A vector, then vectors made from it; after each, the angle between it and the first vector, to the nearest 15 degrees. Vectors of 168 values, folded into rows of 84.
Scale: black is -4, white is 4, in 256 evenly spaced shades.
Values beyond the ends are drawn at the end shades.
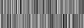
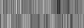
135 degrees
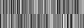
165 degrees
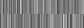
165 degrees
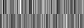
120 degrees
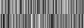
60 degrees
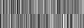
165 degrees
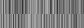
105 degrees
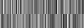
30 degrees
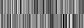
15 degrees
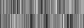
135 degrees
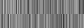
45 degrees
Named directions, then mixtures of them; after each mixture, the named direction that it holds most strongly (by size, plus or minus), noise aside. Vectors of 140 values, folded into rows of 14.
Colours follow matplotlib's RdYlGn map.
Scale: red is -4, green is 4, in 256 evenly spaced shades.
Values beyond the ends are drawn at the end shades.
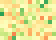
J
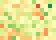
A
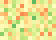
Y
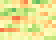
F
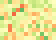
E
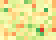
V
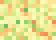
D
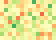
Y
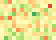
E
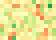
A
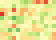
F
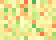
D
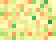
J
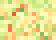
E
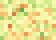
E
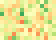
J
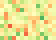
A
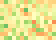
D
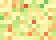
E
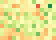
A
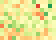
A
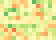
A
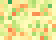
E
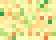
J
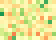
J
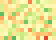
J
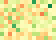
A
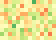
Y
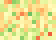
Y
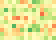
F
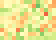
V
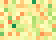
Y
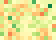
A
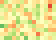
D
